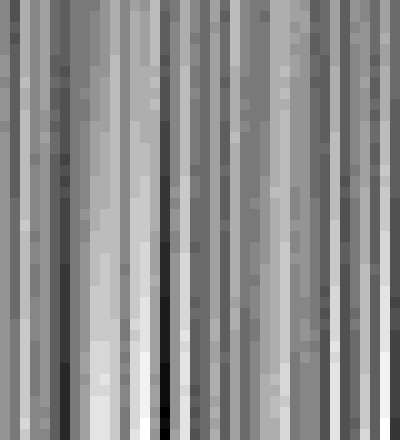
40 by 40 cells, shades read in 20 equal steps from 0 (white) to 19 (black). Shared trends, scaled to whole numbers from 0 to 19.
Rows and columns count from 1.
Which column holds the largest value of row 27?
17
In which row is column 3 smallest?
39
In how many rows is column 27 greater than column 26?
1
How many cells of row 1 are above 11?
4
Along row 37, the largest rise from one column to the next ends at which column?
40
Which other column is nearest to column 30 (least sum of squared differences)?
31
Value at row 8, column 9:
10
